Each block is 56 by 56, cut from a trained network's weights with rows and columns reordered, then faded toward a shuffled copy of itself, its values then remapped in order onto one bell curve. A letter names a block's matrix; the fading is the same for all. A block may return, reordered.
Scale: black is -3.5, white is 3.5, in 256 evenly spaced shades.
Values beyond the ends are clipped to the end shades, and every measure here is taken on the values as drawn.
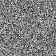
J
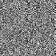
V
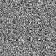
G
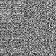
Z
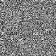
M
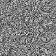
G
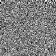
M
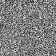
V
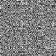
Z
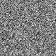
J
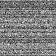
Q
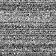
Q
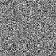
V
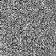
G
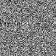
M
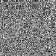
Z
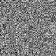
Z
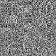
V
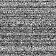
Q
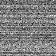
Q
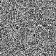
M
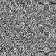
Z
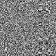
V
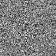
M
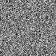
J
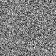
J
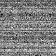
Q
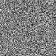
V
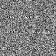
M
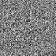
G
